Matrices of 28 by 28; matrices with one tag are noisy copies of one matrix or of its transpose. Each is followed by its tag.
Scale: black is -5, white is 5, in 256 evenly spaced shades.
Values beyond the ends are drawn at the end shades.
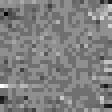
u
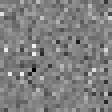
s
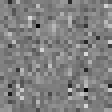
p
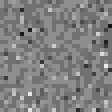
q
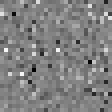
s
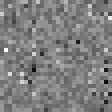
s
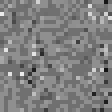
s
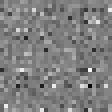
p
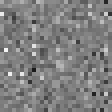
s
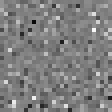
q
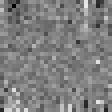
u
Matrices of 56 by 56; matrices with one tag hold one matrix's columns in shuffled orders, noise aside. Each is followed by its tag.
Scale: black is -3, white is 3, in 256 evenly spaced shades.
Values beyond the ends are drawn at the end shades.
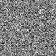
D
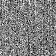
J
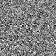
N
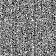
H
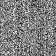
H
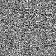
D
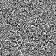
N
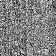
J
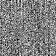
J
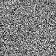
N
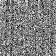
J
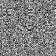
D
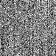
J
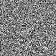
N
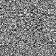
D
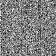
H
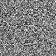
D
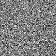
N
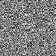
D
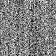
J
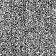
H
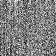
J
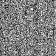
H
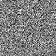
D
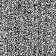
H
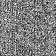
H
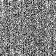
J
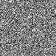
D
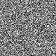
N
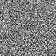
N
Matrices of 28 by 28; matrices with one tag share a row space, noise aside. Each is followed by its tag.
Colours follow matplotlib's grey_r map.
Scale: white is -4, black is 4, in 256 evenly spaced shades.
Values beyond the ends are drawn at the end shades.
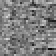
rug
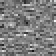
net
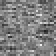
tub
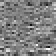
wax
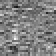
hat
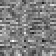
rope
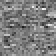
rug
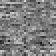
rope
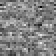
tub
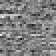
rope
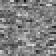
net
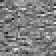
hat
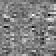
rug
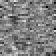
hat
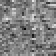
rug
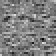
rug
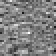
hat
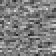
wax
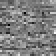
rope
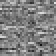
tub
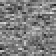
rope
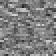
hat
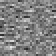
net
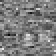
wax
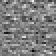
rug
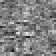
net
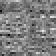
rope
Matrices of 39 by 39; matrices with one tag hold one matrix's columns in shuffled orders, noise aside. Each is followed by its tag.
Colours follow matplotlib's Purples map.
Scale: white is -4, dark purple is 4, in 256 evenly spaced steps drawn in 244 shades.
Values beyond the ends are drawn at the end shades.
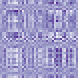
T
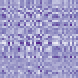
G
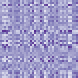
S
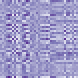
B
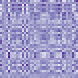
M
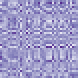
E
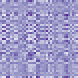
B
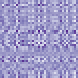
S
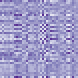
B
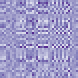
E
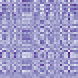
M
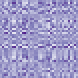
E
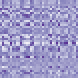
G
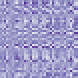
E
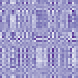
T
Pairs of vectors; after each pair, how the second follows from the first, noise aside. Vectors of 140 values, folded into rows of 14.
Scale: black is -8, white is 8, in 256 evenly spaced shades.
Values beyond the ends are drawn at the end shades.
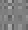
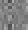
negated.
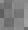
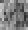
reversed, scaled up.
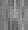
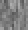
reversed, negated.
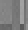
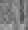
negated.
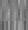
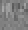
wrapped around, partly zeroed.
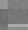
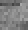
reversed, negated.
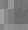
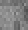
reversed, negated.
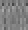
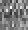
wrapped around, negated, scaled up.
